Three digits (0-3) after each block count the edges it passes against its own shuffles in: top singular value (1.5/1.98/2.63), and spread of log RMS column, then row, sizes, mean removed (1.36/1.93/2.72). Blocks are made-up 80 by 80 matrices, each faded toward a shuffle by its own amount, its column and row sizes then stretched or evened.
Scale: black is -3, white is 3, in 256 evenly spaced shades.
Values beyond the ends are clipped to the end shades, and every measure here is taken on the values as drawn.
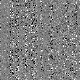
0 3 1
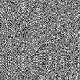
2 1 0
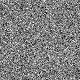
0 0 0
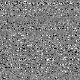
0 0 3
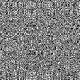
2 0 1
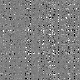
0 3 2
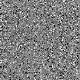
1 2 0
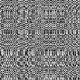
3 3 3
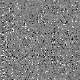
1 2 1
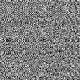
2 0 1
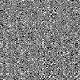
2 1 2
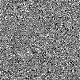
0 0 1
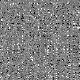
1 2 2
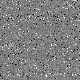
0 1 1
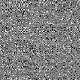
2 1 2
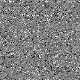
1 1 2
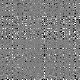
2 3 3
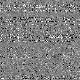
1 1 3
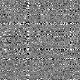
2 2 3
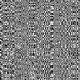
3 3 0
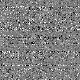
0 1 3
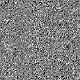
1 2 2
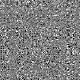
1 2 2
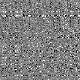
2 2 3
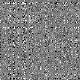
0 3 3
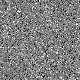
0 0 0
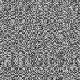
3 0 1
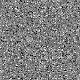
1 0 1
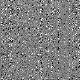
0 3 1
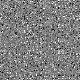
1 1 1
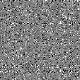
1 1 2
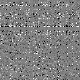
1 2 3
